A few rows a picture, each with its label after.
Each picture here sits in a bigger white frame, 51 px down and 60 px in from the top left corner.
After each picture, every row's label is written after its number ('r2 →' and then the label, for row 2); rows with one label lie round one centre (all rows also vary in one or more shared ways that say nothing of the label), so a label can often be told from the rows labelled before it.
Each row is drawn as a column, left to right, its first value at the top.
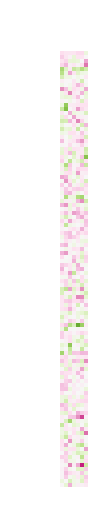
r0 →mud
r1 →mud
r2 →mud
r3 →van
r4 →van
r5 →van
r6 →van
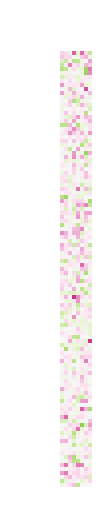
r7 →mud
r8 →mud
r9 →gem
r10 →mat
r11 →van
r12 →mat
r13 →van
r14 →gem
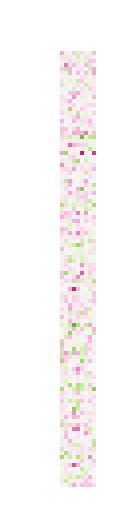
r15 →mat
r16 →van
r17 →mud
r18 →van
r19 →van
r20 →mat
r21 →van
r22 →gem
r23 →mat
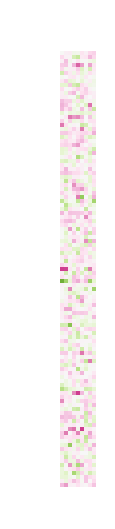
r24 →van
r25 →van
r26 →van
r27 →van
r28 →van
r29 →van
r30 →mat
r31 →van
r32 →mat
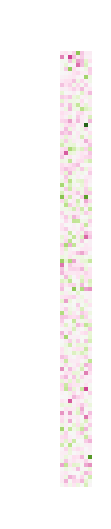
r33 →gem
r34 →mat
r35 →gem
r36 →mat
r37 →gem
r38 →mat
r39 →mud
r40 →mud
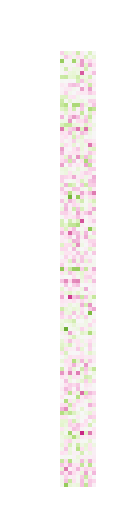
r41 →mat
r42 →mud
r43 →gem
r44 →mat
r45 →gem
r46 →van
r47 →gem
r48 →mud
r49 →mud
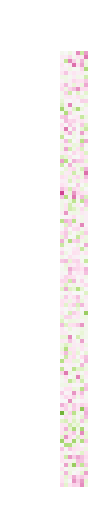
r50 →mat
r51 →van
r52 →gem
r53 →mat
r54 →mat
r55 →gem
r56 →mud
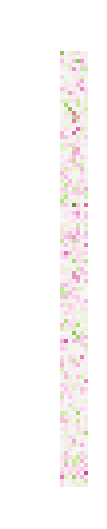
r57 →gem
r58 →gem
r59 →mud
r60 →gem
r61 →mat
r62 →mud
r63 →mud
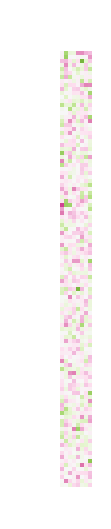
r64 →mud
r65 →gem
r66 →gem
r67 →van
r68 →mat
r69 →van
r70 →mat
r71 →gem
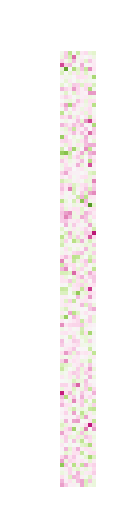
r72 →van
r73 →van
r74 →van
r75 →gem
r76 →gem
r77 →mat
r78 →van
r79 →gem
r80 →mud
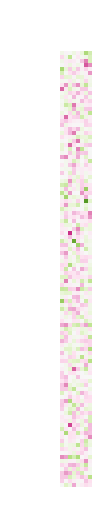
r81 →gem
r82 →gem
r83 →mud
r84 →van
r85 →mat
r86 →mud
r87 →gem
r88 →van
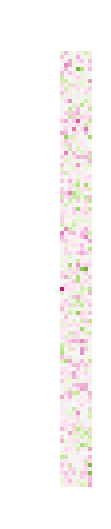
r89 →mud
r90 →mat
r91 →mud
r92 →gem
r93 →gem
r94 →gem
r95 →gem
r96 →mat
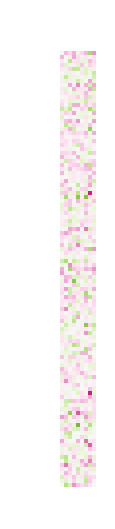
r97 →mud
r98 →mud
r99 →mat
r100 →mat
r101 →gem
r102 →van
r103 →van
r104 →mud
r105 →mat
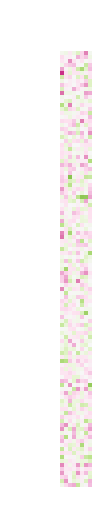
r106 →mud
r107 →mat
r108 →gem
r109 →van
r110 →mud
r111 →gem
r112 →mud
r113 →van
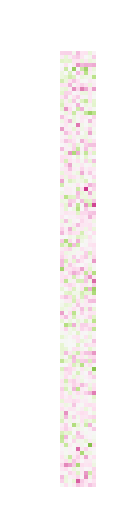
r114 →mat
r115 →van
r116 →mat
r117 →mud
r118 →mat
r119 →van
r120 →van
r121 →van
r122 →van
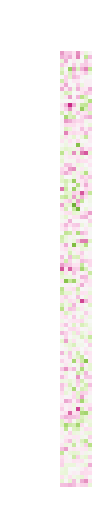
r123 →van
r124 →gem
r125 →van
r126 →mat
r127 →mat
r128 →mat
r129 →mat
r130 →van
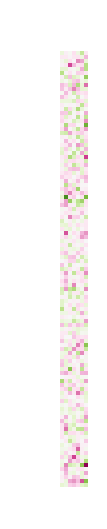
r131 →gem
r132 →mud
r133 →van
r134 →mat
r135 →mud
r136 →gem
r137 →mud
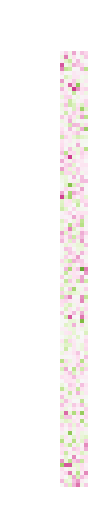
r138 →mat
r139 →van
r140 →gem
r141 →mat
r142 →van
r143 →mat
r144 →mud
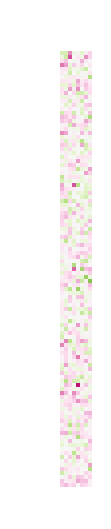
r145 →van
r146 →gem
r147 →mat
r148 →van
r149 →gem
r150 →gem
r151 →gem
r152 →mud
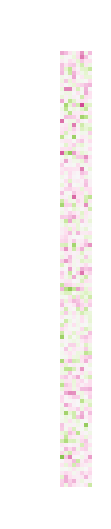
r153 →mat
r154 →mat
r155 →van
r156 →mat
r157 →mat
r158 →mud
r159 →mud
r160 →mud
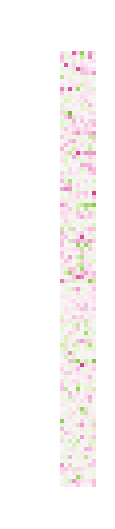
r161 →mud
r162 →van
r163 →van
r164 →mat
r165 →mat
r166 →gem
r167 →mat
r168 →mat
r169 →mat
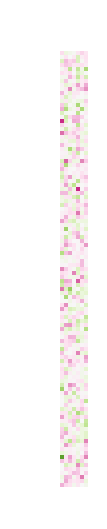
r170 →van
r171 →mud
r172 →gem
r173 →gem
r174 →van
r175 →mat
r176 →mud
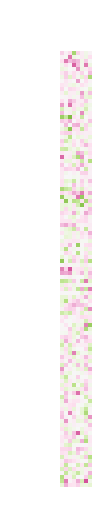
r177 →mud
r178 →gem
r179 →mud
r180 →van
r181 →mat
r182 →mud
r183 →gem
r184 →mud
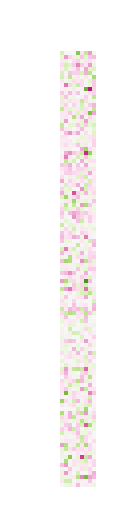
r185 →mud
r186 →gem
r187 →mud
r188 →mud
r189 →van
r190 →mat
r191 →gem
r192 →van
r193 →mud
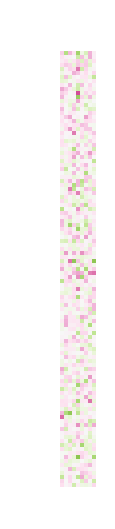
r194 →van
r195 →gem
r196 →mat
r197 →gem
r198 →mud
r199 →gem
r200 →gem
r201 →mat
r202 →mud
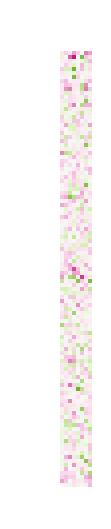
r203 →mat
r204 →mat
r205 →gem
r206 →mud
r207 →mat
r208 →van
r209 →mat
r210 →mat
